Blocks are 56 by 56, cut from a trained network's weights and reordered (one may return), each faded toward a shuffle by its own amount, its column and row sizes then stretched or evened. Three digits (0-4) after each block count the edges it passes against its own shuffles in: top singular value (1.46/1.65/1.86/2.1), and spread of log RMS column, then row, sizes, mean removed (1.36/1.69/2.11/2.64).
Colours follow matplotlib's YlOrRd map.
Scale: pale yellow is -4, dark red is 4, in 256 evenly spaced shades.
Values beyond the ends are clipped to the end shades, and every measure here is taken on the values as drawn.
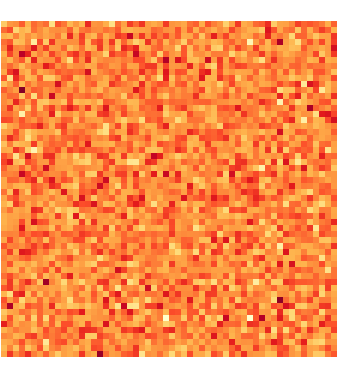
1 0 0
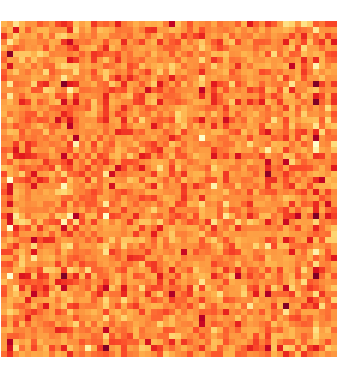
2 3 1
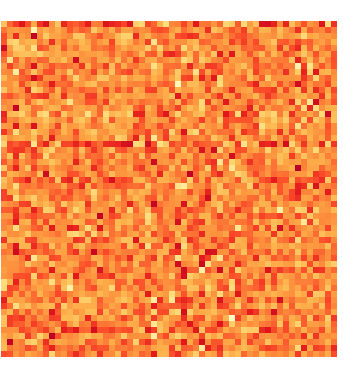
2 1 0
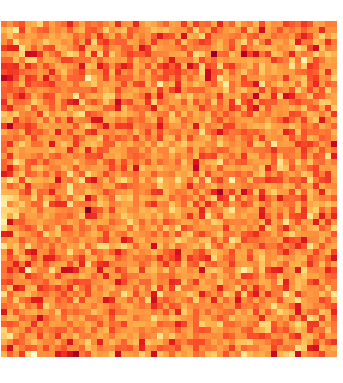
2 1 1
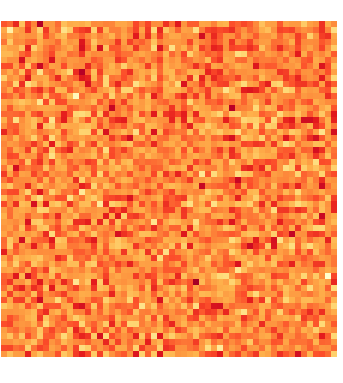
3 0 1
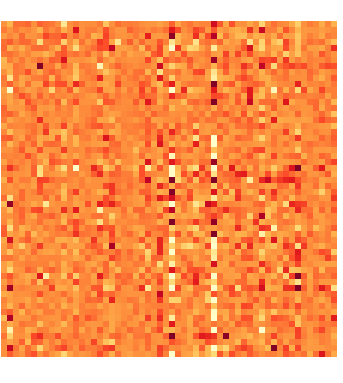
3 4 1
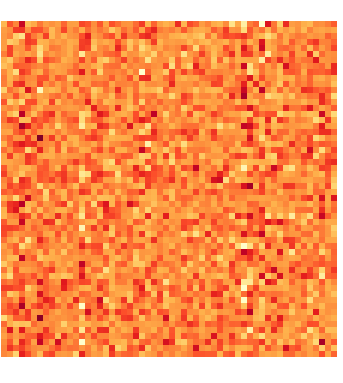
1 3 0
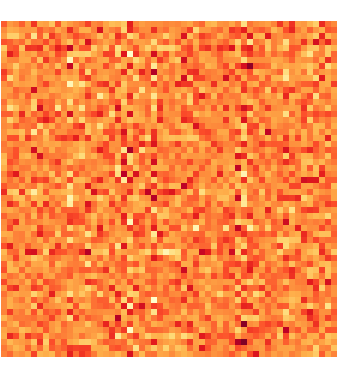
1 3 0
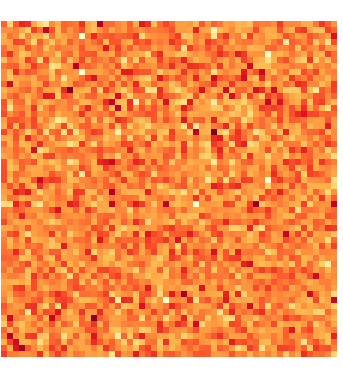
0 0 1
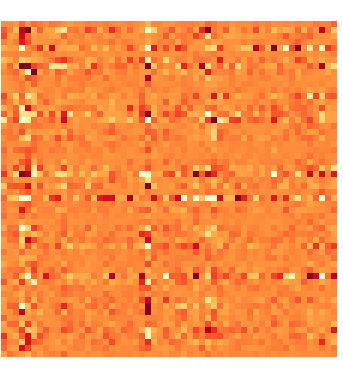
2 3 4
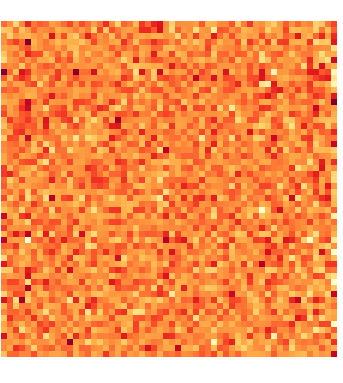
1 2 1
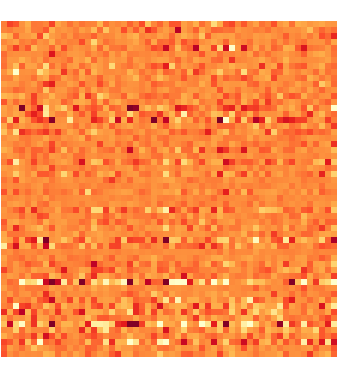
1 1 4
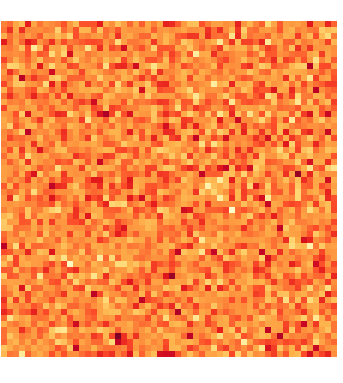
2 0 0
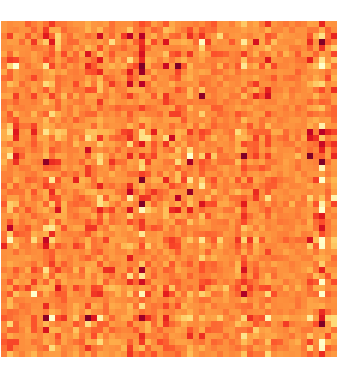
1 4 2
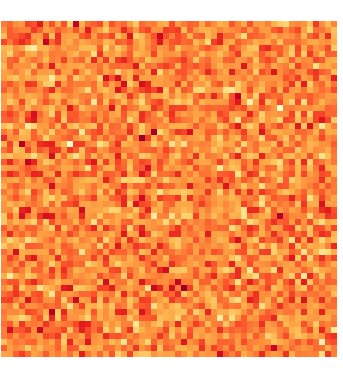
3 1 0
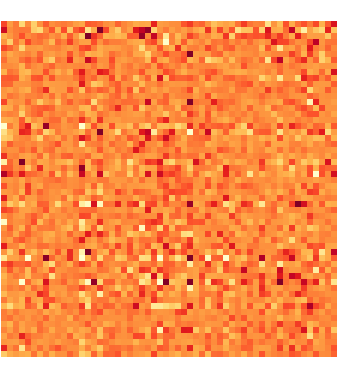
2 3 3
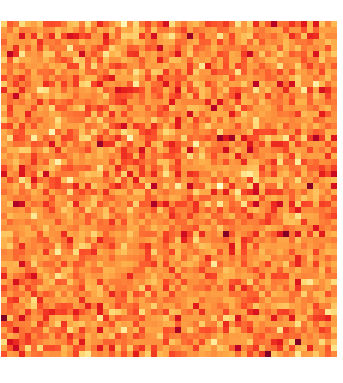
0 0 2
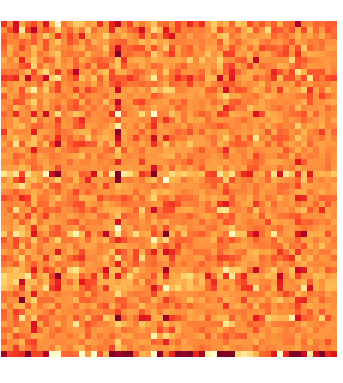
4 3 3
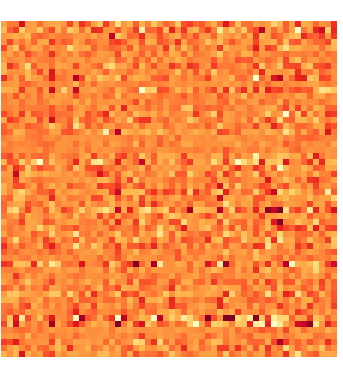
0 2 4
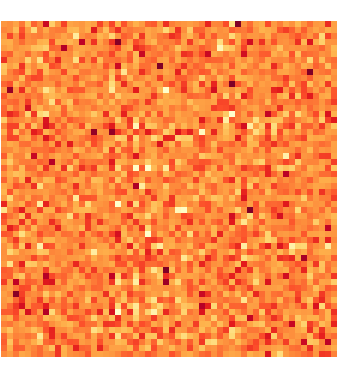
1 1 1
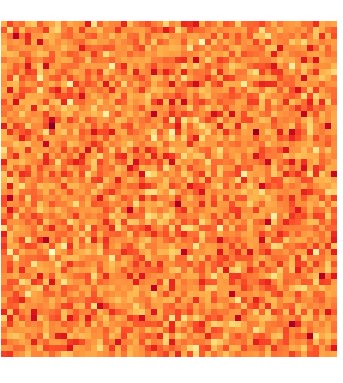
0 0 0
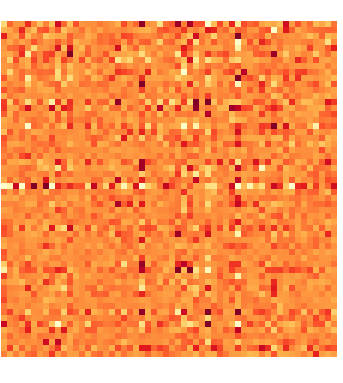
1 3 3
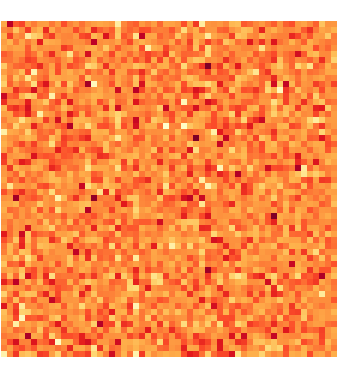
0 1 0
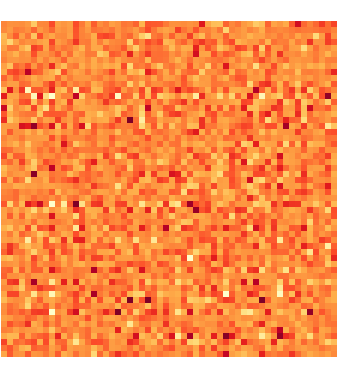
0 2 3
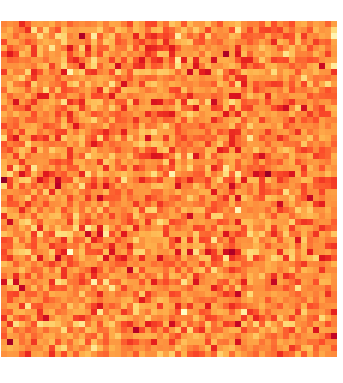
2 0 2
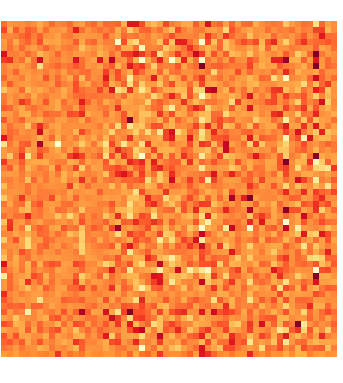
0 4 1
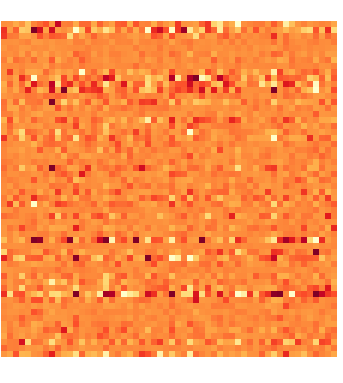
2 1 4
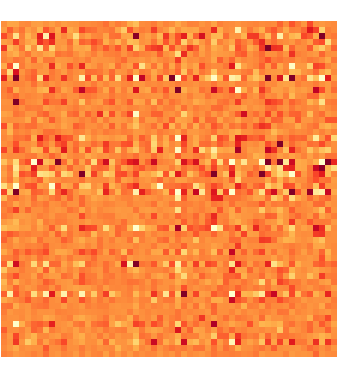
3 3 4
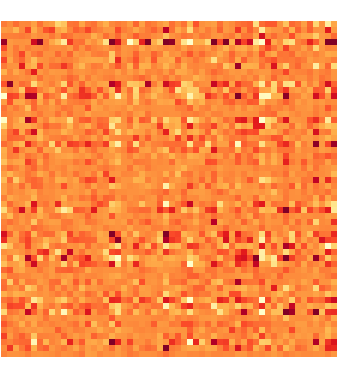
3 3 4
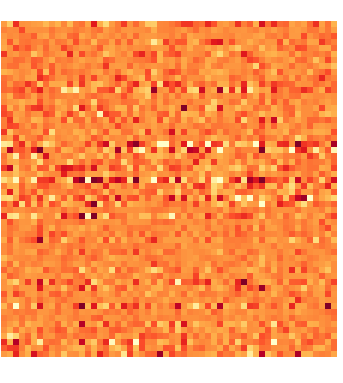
1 1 4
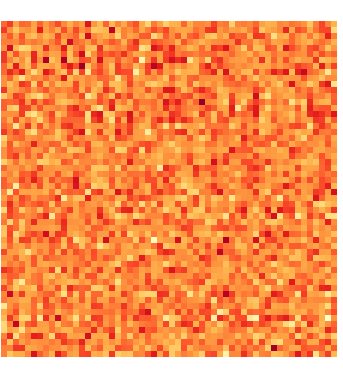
1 0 2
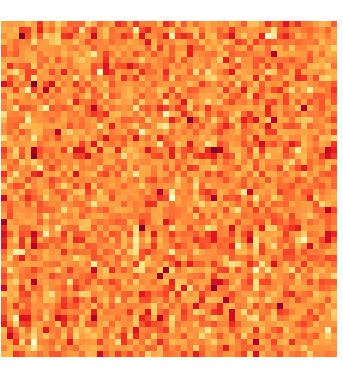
2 1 1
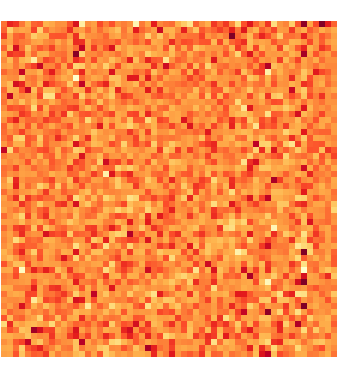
1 2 0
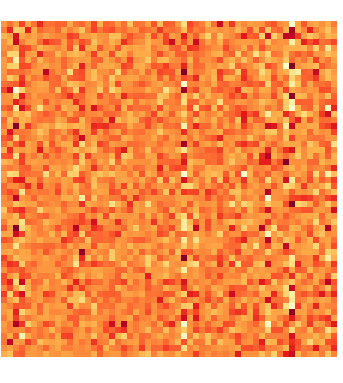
0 4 0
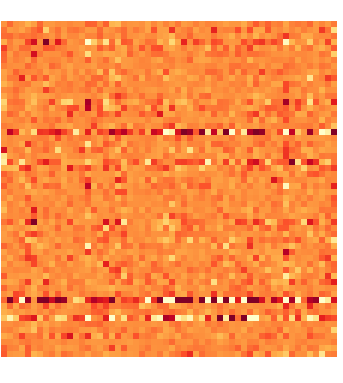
4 1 3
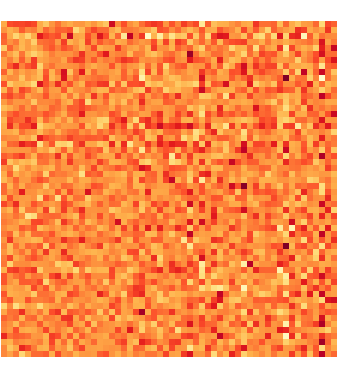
2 2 0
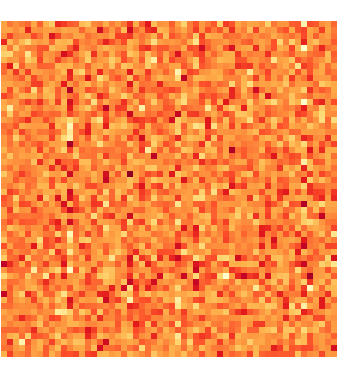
0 2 0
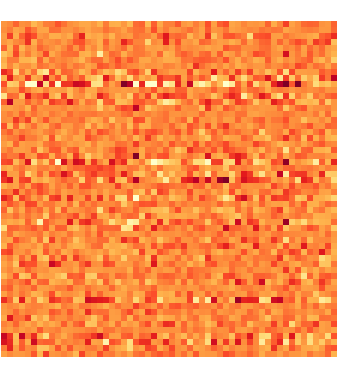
2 0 4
